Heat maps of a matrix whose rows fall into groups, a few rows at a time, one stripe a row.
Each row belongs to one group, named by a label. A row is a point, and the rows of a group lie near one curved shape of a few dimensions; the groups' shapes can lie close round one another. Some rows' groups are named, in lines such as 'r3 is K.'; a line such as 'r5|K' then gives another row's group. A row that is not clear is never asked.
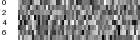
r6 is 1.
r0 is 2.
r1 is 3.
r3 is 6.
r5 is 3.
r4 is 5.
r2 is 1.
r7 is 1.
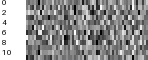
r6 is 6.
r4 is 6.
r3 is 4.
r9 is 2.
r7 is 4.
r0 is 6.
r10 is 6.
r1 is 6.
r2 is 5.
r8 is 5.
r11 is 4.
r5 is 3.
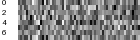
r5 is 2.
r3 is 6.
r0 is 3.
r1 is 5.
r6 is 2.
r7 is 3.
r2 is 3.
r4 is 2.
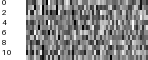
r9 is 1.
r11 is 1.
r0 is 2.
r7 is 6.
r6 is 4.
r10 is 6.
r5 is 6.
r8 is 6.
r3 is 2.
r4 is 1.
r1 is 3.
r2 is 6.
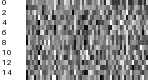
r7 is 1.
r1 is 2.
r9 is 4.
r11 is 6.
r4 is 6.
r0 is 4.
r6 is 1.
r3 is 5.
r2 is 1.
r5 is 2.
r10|2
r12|6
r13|3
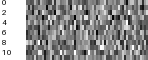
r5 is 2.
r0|3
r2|3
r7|2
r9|1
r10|6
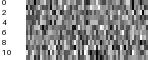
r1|4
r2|1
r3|2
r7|2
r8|6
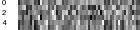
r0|2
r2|2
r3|2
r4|2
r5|2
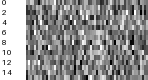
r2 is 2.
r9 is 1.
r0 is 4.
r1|4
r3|6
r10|4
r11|6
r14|2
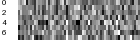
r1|6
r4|2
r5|3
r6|1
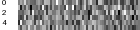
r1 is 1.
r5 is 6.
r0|4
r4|1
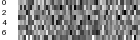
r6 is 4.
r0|4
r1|1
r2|3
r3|3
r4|4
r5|3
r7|1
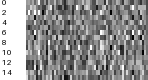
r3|3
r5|2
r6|1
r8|1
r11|2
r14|3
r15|4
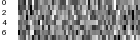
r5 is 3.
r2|1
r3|3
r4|2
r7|1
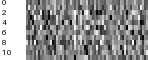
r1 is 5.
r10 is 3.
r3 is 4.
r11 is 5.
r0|2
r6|3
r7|5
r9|2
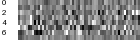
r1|2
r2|2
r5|4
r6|4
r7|2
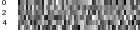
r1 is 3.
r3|1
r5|2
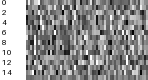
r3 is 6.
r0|1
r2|5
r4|3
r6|3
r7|1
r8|4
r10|4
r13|6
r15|2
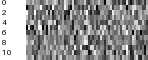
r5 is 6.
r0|4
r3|4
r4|3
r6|2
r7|6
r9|1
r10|5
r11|3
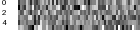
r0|5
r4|2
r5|4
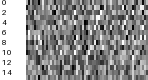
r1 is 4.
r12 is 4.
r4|2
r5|4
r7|1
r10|6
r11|6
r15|6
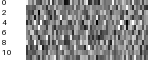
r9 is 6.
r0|4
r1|2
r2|3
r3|3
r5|5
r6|3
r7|2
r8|4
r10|2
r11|2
